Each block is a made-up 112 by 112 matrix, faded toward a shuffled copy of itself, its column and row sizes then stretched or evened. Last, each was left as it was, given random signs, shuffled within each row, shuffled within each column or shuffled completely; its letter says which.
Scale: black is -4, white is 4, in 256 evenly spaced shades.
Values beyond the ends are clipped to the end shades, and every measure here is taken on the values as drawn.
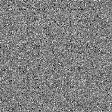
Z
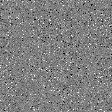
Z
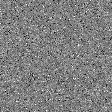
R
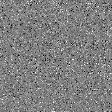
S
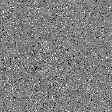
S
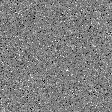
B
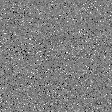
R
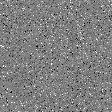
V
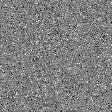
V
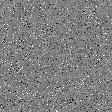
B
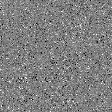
Z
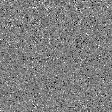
S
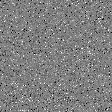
R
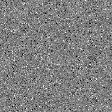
Z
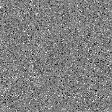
S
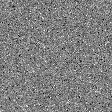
B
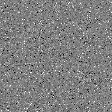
Z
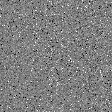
V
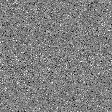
R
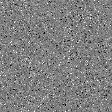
V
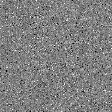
Z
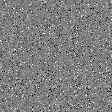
S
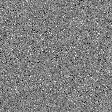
R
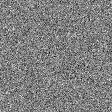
B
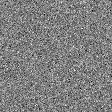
B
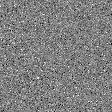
B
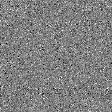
S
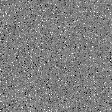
V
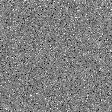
B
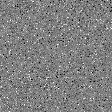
R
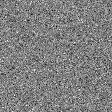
R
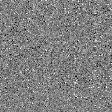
Z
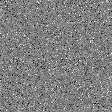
R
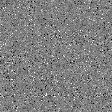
Z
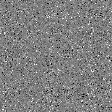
S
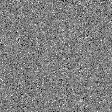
S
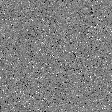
B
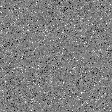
R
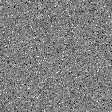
B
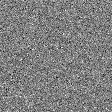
B
